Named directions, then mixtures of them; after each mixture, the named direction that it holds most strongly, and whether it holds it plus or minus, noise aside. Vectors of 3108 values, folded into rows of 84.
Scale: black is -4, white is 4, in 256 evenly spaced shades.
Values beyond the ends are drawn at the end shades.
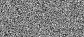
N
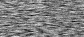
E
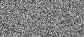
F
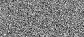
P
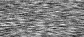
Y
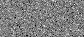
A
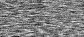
E, minus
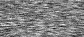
Y, plus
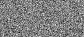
N, plus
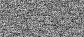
F, minus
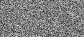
F, plus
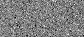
A, plus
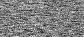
E, plus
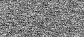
P, plus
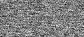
P, minus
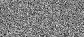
P, minus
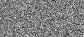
A, minus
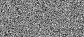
N, plus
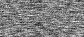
E, minus
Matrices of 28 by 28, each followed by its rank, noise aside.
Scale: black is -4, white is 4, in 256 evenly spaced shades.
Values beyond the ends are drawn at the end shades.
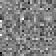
six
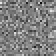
eight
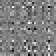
three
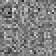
six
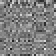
three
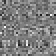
six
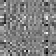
four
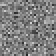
eight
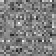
six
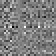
four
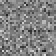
eight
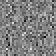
eight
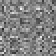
four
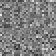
eight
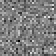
eight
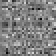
four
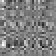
three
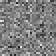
eight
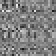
three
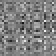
three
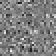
six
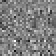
six
